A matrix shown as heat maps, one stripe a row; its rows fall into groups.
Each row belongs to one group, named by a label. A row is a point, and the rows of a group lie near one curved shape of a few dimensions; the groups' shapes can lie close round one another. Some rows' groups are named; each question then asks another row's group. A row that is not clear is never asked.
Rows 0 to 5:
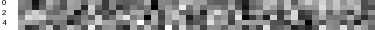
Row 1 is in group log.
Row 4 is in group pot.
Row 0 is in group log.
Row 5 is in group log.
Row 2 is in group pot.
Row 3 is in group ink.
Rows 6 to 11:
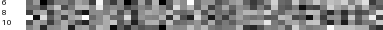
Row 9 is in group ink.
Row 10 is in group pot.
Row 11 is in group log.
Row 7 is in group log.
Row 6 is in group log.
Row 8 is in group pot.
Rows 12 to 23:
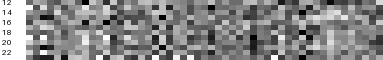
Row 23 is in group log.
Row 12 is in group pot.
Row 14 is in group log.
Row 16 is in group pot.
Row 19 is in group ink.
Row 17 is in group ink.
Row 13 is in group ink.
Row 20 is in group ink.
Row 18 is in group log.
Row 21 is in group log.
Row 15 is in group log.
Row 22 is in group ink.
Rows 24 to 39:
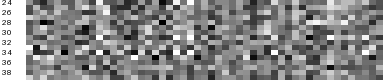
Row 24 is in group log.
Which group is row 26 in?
pot
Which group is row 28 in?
log
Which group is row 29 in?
pot
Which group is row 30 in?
pot
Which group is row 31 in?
log
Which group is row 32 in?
pot
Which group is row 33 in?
ink
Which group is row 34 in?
log
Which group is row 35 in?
ink
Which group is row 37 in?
pot
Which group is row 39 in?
ink
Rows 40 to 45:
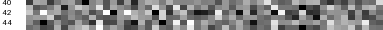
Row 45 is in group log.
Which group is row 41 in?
log
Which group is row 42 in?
ink
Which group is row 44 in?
log
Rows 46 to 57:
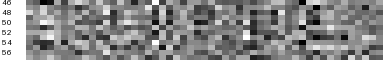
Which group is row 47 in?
pot
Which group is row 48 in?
ink
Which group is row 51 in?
log
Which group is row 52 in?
ink
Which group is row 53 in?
ink
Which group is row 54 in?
log
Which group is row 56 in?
pot
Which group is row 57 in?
ink
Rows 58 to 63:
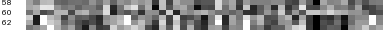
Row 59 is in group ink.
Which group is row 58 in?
pot
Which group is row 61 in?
ink
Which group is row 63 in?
ink
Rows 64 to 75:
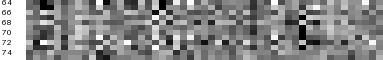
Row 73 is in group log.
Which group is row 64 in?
log
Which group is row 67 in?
log
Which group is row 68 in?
pot
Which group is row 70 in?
log
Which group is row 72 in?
ink
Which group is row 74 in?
pot
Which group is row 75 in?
pot
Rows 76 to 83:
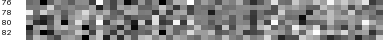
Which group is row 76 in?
log
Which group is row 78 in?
ink
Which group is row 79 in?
log
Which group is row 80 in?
log
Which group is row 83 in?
pot
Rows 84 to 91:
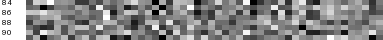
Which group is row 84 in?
ink
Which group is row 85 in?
log
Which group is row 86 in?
ink
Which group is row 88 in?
pot
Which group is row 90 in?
ink
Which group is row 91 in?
log
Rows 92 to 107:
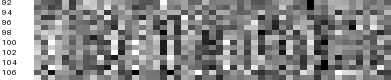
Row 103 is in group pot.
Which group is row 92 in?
log
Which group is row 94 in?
pot
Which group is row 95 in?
log
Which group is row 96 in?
ink
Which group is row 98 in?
ink
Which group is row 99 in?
pot
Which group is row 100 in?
ink
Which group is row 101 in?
ink
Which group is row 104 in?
pot
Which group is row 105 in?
ink
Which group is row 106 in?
log
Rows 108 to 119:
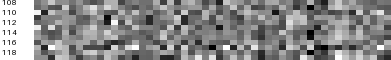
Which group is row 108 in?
pot
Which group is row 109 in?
log
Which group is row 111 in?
pot
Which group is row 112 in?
pot
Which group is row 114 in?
log
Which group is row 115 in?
log
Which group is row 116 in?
pot
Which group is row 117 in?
ink
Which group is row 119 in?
log
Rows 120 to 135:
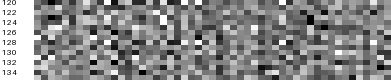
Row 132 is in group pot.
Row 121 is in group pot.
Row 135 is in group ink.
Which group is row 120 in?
log
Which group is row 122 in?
pot
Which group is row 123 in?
log
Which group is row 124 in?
log
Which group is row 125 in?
ink
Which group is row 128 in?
log
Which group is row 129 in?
pot
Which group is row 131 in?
ink
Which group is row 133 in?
ink
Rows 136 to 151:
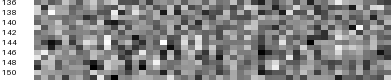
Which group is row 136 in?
log
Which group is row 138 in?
ink
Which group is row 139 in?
pot
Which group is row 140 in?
pot
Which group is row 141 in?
ink
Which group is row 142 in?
pot
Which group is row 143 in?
log
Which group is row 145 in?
log
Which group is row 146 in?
ink
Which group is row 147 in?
ink
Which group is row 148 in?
pot
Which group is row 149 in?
pot
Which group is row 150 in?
ink
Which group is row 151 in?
pot
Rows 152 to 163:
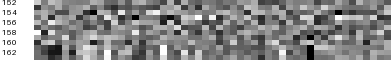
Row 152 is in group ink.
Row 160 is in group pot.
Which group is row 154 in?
pot
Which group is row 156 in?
ink
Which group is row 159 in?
log
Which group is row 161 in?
log
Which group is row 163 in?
log
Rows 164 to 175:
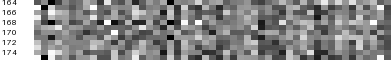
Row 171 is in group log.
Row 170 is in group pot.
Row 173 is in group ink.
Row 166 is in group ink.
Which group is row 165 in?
ink
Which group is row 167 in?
ink
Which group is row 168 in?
log
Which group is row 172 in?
ink
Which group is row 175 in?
ink
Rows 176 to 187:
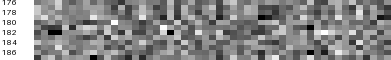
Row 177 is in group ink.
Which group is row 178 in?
ink
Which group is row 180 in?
pot
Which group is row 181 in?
log
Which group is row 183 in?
pot
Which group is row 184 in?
ink
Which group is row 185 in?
pot
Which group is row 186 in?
log
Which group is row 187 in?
pot
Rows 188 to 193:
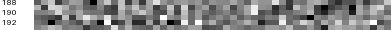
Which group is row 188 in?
pot
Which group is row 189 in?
ink
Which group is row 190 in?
ink
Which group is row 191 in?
log
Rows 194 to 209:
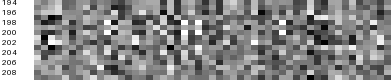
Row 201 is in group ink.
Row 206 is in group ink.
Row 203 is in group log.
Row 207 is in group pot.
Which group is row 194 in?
pot
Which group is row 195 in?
pot
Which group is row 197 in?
log
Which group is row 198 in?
log
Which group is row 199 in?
pot
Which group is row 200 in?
log
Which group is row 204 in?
log
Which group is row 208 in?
pot
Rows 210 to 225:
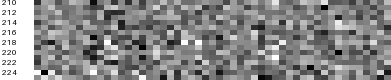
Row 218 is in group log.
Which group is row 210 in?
pot
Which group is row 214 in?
pot
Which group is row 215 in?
log
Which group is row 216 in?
ink
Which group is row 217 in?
pot
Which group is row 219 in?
pot
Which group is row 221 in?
pot
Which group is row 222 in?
pot
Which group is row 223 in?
log
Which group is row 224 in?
ink
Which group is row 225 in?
ink
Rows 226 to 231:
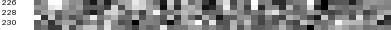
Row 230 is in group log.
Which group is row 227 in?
ink
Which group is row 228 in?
pot
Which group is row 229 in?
ink
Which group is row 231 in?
log
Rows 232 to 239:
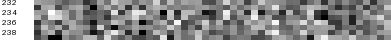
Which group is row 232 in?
pot
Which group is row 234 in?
ink
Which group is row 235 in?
ink
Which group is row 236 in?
pot
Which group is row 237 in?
pot
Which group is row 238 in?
pot
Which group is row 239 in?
log
